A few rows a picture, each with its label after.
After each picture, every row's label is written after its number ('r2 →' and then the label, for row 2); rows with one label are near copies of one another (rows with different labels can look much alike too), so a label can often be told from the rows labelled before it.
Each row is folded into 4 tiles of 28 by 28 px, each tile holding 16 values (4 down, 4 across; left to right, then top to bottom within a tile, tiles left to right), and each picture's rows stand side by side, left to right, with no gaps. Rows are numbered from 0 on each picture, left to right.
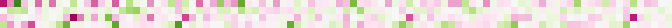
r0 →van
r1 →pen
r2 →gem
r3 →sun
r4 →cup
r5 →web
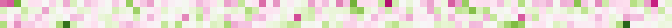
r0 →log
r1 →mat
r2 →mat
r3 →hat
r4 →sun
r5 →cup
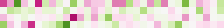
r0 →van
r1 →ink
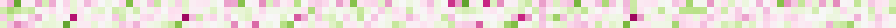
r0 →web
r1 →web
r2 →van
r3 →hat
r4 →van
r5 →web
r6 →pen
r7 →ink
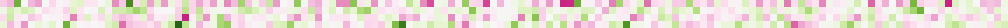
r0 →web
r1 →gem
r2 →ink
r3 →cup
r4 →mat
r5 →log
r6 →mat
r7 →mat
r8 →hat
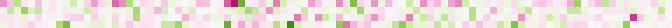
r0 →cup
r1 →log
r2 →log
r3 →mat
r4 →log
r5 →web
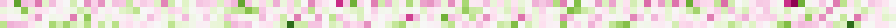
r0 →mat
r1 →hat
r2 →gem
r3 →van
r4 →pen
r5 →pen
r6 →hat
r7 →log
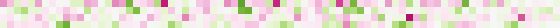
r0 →cup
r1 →hat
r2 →hat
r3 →sun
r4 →web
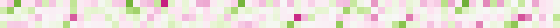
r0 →web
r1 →hat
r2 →web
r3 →pen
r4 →van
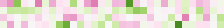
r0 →cup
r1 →gem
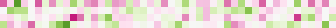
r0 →van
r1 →ink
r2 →mat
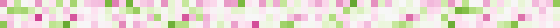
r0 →pen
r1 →sun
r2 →van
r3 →van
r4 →pen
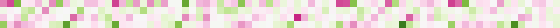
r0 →log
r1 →ink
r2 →web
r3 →log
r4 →log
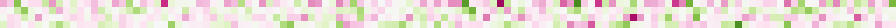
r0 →hat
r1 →hat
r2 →cup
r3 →mat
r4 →hat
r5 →van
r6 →log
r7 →pen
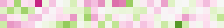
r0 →mat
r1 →log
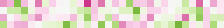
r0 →mat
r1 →mat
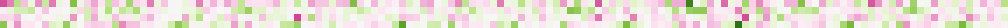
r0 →ink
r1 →mat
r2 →sun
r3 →cup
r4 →ink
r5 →pen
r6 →gem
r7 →cup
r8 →pen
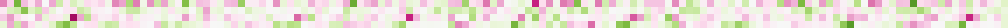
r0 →sun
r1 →ink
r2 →sun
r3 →web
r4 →mat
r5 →van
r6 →pen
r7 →cup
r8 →web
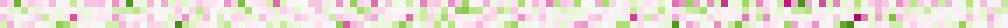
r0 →sun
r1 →gem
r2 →hat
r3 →mat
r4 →pen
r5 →web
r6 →ink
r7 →van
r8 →ink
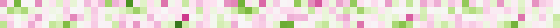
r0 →pen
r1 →gem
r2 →cup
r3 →sun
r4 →gem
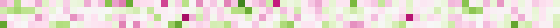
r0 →pen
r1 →sun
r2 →hat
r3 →web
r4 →gem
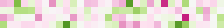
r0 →gem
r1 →gem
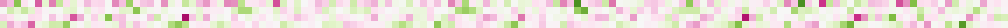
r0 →van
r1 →sun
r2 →hat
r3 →mat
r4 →pen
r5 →hat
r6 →web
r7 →van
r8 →log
